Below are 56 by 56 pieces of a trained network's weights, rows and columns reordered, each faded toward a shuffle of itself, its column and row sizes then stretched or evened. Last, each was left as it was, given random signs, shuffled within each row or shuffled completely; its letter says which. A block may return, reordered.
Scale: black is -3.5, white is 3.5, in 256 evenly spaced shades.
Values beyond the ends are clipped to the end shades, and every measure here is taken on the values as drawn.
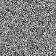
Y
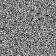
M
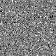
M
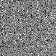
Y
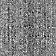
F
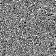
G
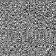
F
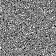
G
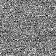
M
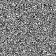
M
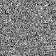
Y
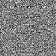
F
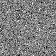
G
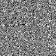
Y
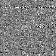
Y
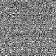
F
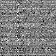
F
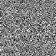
F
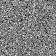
G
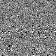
Y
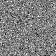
G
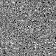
M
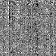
F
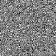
F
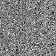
Y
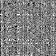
F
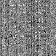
F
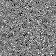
G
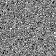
M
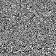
M
